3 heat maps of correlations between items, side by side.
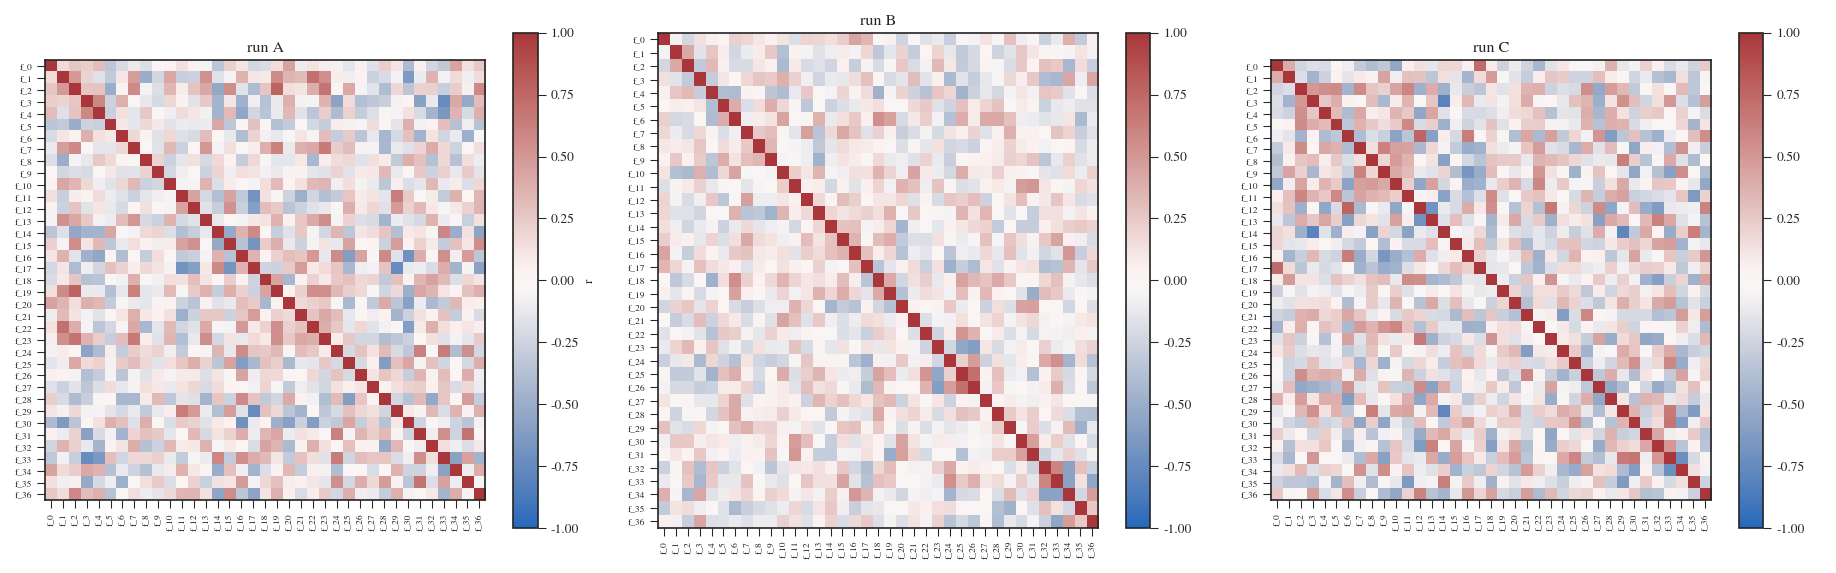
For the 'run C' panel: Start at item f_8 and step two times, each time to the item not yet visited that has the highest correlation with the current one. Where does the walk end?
f_33
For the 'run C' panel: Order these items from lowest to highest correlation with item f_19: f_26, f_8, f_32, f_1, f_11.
f_26, f_11, f_1, f_32, f_8
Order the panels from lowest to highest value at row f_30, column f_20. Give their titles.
run A, run C, run B
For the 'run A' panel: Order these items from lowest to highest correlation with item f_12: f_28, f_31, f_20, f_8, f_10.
f_20, f_28, f_10, f_8, f_31
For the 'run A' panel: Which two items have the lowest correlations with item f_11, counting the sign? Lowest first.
f_17, f_21
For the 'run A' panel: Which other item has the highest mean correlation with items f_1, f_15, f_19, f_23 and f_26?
f_2
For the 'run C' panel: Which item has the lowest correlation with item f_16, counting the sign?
f_9
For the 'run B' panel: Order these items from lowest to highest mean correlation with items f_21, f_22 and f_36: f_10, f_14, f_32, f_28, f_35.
f_32, f_28, f_14, f_35, f_10
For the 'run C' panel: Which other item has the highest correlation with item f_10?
f_22
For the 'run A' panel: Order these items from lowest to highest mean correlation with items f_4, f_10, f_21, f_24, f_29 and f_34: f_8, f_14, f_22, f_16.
f_14, f_8, f_16, f_22
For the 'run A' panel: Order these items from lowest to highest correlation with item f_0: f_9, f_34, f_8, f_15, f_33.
f_33, f_8, f_9, f_15, f_34
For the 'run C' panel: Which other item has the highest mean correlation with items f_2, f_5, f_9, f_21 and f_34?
f_7
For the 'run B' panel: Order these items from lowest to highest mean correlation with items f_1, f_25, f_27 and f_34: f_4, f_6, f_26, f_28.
f_4, f_28, f_26, f_6
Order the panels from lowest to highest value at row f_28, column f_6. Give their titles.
run C, run A, run B
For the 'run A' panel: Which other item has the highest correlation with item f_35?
f_31
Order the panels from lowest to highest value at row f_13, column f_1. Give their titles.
run C, run B, run A
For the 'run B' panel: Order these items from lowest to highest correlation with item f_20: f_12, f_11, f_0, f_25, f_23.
f_0, f_25, f_23, f_12, f_11
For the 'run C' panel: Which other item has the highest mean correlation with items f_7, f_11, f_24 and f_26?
f_2
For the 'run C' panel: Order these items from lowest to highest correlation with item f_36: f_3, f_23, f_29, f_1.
f_1, f_29, f_23, f_3
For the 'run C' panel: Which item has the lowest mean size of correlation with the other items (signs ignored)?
f_19
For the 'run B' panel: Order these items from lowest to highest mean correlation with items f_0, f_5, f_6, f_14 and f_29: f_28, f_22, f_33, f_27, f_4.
f_4, f_33, f_22, f_28, f_27
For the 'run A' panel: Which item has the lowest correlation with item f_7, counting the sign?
f_28
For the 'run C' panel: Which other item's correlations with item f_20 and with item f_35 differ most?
f_29
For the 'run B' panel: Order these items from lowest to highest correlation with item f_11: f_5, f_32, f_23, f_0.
f_0, f_5, f_32, f_23
